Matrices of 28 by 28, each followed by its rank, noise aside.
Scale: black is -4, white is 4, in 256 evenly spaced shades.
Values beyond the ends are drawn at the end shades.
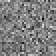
eight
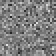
eight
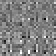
three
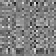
three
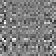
three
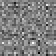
four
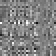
four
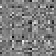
three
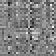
four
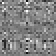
four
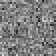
eight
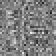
six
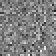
eight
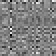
three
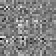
six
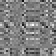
three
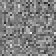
eight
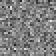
eight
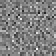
eight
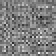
three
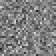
eight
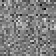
six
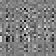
three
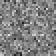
eight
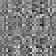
three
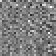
six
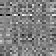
three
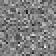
eight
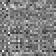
six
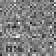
six
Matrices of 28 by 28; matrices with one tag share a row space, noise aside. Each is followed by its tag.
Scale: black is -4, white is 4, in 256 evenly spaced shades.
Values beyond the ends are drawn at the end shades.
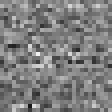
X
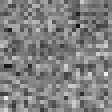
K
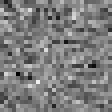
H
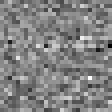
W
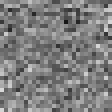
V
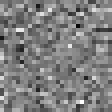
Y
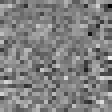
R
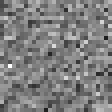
V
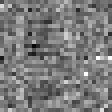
V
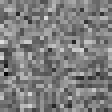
H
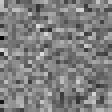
Y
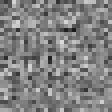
K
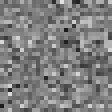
W
